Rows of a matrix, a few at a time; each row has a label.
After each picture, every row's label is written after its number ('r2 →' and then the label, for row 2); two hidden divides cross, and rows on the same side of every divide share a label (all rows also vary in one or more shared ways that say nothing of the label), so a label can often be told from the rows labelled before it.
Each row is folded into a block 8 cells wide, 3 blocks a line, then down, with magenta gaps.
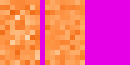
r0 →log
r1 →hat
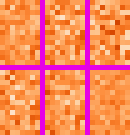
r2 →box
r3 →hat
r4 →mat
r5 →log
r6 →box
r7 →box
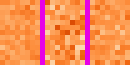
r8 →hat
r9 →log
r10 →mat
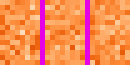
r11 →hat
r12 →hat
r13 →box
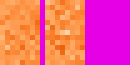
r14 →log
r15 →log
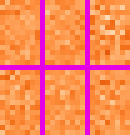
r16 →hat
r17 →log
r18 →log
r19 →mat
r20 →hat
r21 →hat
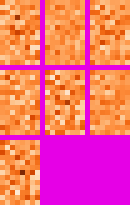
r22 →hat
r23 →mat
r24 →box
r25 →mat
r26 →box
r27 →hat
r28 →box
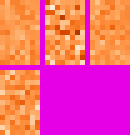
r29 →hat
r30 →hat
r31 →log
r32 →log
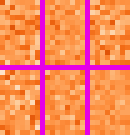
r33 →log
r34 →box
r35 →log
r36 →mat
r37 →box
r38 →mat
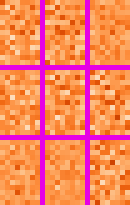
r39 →box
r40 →hat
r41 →mat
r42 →hat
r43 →box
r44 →hat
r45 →log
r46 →box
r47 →log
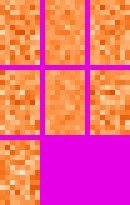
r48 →mat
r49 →box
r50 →mat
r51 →hat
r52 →log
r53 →hat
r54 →hat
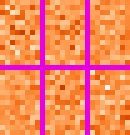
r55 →box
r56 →hat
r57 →log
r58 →log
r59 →hat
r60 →mat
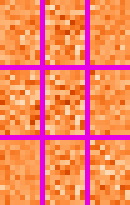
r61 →log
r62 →log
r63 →hat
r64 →hat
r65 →log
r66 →hat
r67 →hat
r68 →mat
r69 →mat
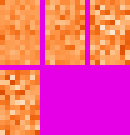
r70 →hat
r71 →log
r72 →hat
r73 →log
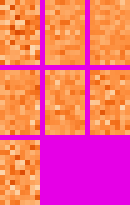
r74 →hat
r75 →log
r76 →hat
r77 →log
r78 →box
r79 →box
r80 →box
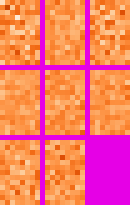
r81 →mat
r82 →box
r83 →log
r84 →log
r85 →mat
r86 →log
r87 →hat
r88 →hat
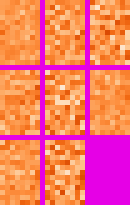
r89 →log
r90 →log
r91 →log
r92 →log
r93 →mat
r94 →log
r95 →mat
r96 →hat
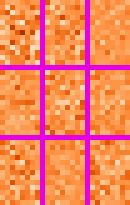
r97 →mat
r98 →hat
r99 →log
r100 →hat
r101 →mat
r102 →mat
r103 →box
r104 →hat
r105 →hat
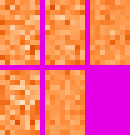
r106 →box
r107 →box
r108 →hat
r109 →hat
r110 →hat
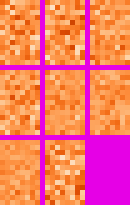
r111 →box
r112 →log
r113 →mat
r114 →log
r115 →hat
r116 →mat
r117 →hat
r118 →hat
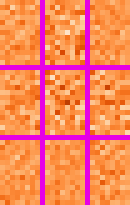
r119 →log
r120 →hat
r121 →mat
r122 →log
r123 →box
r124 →hat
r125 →mat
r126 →mat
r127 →box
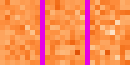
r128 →mat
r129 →box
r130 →hat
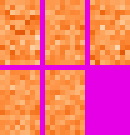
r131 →mat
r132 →log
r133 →box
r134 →hat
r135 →box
